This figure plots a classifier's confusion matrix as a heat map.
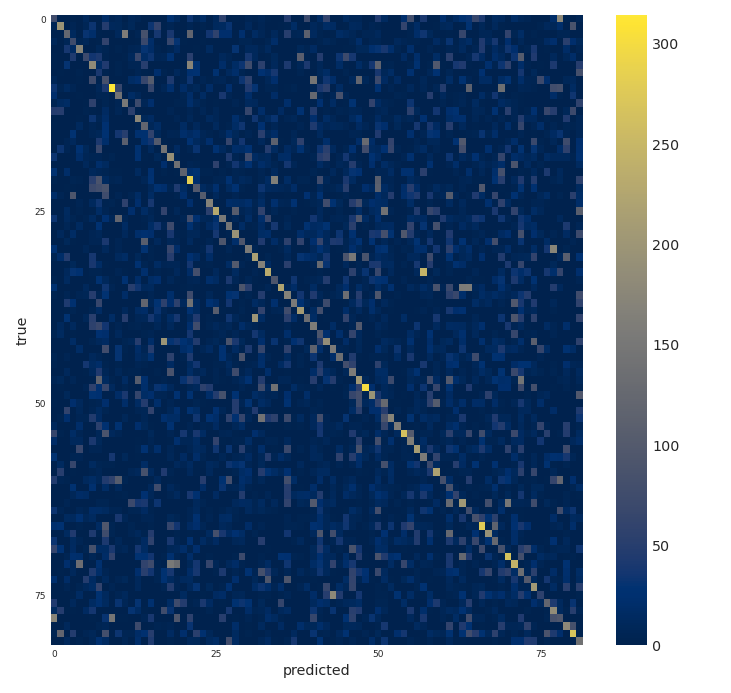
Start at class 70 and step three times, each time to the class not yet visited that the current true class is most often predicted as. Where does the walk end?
16
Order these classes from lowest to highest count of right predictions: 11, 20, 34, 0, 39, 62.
62, 0, 34, 20, 39, 11
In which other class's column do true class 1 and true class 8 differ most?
40
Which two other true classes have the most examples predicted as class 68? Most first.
66, 29
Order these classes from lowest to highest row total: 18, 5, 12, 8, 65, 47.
65, 12, 18, 5, 8, 47
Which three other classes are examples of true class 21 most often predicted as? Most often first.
34, 50, 7
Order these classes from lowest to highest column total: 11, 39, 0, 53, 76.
53, 39, 76, 11, 0
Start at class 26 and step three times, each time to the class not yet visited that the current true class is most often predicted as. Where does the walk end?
47
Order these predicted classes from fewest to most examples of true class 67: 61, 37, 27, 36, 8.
37, 27, 36, 8, 61
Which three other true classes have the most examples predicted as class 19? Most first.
71, 78, 76
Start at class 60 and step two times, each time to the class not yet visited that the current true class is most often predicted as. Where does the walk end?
0
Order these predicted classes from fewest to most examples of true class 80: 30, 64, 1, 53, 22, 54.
30, 53, 54, 22, 64, 1
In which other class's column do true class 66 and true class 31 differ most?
46
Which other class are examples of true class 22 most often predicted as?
50
